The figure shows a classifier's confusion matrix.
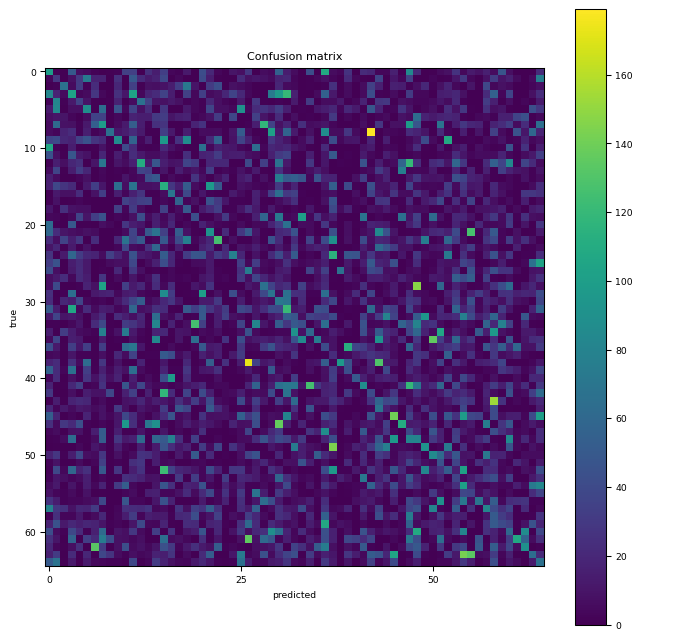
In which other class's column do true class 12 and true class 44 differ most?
47
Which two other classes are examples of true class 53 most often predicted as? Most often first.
41, 30
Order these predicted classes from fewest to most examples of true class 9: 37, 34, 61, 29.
61, 34, 29, 37
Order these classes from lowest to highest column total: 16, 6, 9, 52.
6, 9, 16, 52
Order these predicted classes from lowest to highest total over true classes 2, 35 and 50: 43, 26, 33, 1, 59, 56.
56, 59, 26, 1, 33, 43
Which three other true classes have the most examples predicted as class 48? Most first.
28, 60, 33
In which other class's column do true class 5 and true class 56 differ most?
51
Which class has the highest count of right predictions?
45
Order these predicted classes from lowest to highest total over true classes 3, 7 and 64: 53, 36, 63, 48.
63, 53, 48, 36
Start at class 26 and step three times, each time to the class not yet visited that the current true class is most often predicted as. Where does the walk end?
58
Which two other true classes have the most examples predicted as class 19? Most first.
33, 35
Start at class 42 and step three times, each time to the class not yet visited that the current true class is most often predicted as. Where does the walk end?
55
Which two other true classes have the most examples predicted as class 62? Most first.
60, 61
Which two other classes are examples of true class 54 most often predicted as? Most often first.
64, 63
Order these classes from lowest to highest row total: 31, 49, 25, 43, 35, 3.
25, 49, 43, 35, 3, 31
